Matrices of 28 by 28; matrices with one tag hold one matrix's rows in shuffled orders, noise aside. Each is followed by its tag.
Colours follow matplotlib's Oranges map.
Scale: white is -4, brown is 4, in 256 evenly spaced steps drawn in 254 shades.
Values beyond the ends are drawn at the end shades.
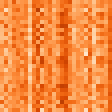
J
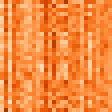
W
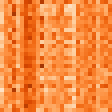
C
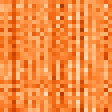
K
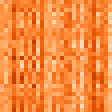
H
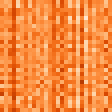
K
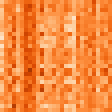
C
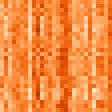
J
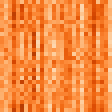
H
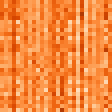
K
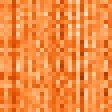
K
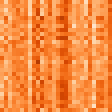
J
